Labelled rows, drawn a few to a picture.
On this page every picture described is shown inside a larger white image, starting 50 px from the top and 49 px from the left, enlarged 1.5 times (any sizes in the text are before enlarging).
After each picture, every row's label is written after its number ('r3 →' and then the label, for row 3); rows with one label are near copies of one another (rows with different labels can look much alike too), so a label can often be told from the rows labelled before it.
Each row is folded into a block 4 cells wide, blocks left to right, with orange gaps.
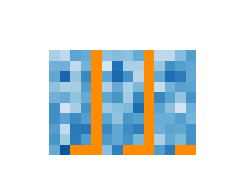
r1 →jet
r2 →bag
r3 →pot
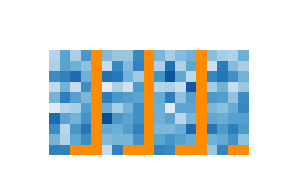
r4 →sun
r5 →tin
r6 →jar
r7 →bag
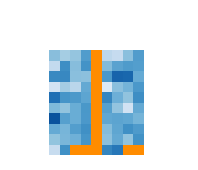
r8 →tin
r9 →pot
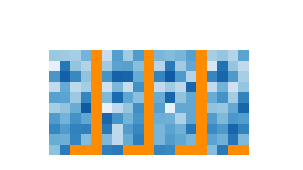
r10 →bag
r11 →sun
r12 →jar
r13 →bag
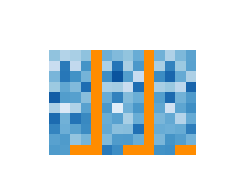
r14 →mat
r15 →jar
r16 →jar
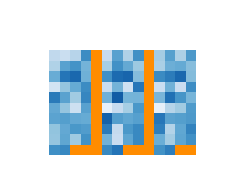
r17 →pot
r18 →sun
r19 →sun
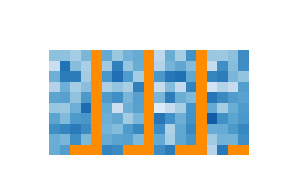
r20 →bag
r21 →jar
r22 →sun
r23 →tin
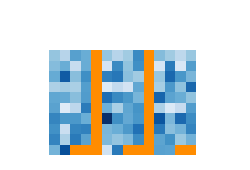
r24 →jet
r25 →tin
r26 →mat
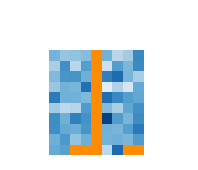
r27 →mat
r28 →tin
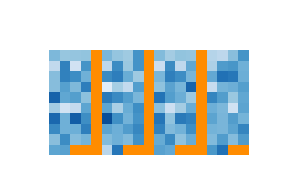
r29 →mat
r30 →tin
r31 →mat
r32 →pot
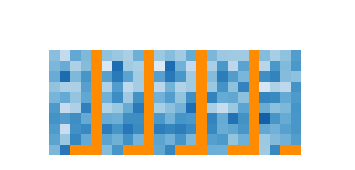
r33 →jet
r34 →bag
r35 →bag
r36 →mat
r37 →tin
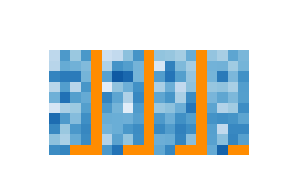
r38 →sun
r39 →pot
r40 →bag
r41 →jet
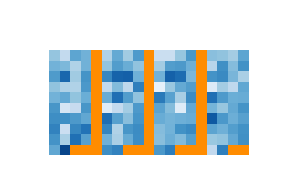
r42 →jet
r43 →sun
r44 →pot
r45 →tin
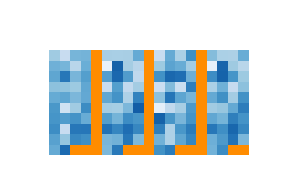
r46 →jet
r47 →bag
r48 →sun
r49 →bag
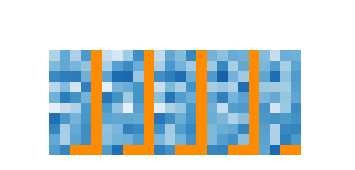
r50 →sun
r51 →pot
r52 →sun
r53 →jar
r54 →jet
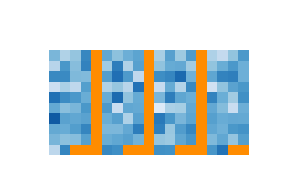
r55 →tin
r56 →jar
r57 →sun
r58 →pot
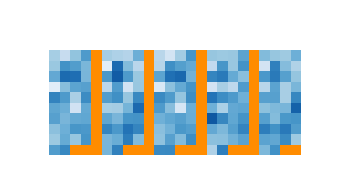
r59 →pot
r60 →bag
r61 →pot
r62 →tin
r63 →bag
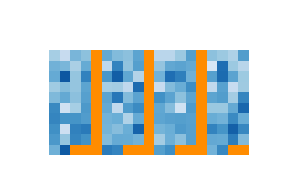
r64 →jet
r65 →jar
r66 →pot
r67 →bag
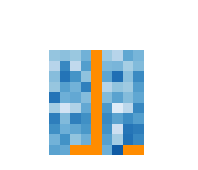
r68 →mat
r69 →jet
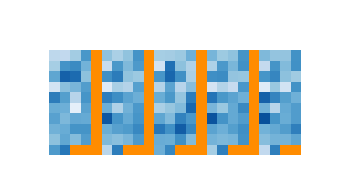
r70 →pot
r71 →tin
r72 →bag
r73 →tin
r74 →tin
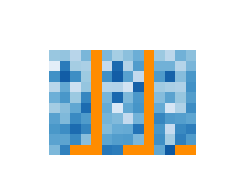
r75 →bag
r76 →jar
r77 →jet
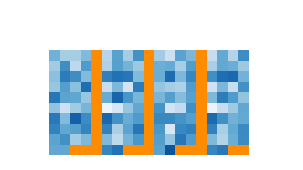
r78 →mat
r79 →sun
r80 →jet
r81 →sun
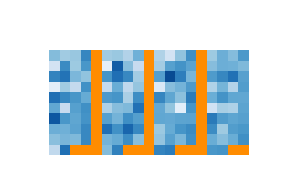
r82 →tin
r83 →bag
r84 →pot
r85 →sun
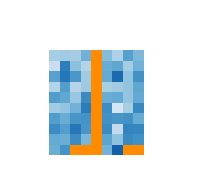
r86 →bag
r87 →jet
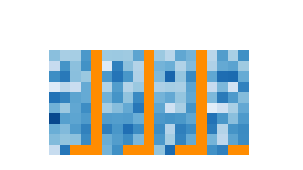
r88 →tin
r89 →bag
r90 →jet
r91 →sun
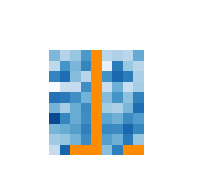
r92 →tin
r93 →bag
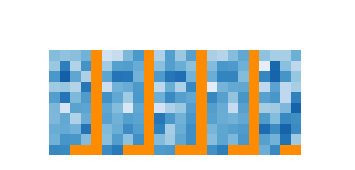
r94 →jar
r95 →pot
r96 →sun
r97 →pot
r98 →bag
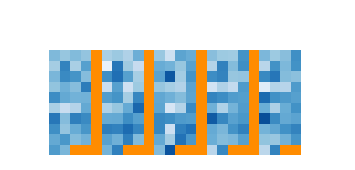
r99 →mat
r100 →bag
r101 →jet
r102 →tin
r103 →tin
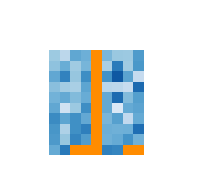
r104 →jet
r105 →jar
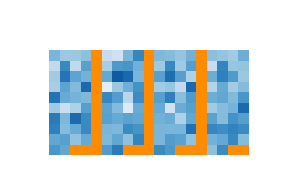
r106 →mat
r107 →pot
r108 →jar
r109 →bag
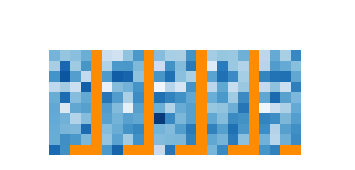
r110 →jar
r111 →pot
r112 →tin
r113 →bag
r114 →sun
